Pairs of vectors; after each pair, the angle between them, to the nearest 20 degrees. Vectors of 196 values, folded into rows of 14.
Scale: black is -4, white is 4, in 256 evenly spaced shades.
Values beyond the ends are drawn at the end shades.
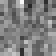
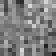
140 degrees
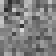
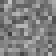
120 degrees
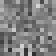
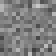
60 degrees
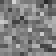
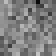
80 degrees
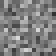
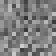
120 degrees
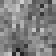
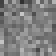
100 degrees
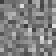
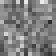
100 degrees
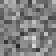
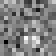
40 degrees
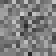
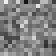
120 degrees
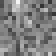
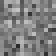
60 degrees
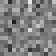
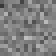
100 degrees
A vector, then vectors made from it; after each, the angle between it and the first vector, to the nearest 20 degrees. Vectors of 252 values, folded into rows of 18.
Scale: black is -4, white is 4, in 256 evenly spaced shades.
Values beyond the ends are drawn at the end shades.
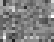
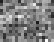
120 degrees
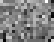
120 degrees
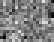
140 degrees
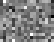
140 degrees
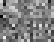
60 degrees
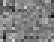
160 degrees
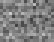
100 degrees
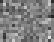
140 degrees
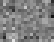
160 degrees
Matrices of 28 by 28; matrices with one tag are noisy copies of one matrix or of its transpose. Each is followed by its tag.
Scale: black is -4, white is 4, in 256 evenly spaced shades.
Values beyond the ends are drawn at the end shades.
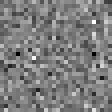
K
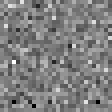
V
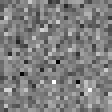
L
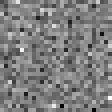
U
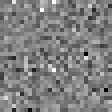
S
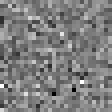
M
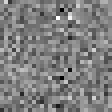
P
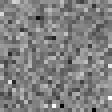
U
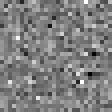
M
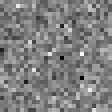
L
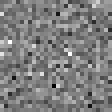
S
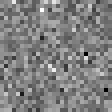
S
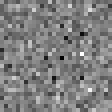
L
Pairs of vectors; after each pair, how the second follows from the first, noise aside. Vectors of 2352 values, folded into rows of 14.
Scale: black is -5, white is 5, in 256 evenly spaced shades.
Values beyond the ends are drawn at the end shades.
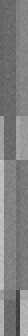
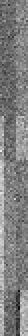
copied.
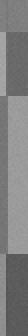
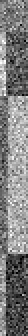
scaled up.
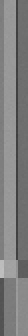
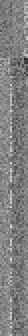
reversed, negated, partly zeroed.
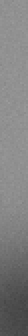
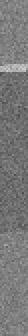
wrapped around, negated, partly zeroed.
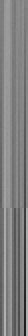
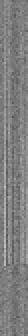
wrapped around, negated, shrunk.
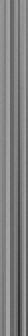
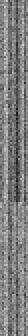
wrapped around.
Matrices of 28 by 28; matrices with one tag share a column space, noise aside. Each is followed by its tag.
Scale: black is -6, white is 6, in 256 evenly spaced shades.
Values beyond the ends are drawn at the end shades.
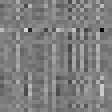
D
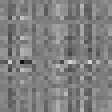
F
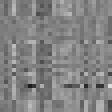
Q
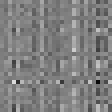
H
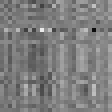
D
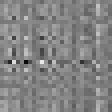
F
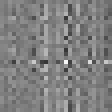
F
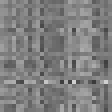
H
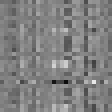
H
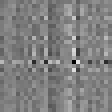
F
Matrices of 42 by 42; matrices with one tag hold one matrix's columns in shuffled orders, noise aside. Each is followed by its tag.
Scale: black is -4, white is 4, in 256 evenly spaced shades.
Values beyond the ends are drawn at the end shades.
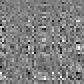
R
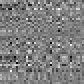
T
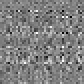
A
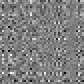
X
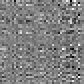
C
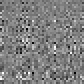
R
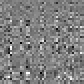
R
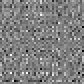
X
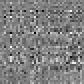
A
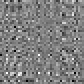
X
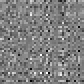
X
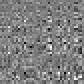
R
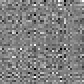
C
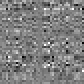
T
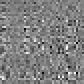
R
